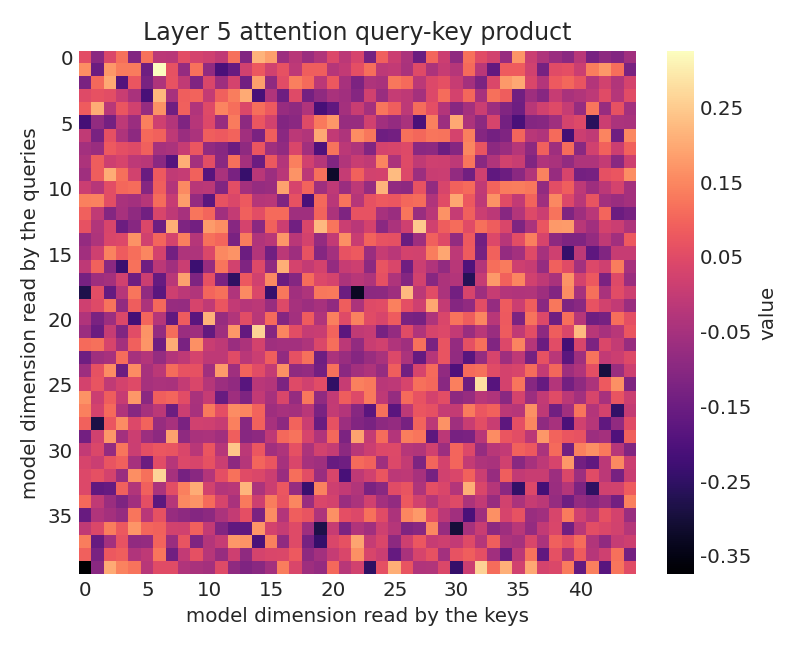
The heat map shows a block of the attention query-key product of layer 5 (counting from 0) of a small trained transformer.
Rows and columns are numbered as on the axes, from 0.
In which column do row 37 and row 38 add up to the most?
22
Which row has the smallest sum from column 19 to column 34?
36
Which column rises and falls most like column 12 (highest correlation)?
40
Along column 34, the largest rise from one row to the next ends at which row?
39
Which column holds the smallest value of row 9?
20
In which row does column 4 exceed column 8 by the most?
32
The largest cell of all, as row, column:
1, 6
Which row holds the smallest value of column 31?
17
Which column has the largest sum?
2
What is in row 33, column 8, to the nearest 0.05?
0.15
